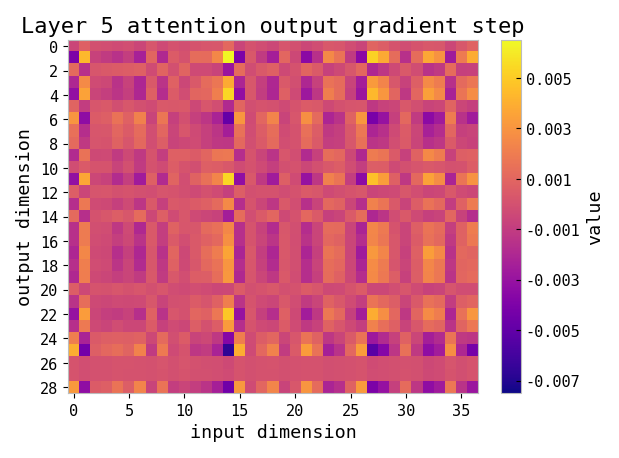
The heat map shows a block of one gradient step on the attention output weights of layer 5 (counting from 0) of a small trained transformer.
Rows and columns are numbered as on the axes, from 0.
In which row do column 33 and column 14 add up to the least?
25
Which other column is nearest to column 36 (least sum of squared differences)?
28
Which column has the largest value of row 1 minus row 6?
14
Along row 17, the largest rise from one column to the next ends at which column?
27
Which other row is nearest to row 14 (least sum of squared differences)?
2
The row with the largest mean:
1
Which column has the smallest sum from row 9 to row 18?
26
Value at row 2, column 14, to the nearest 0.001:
-0.003
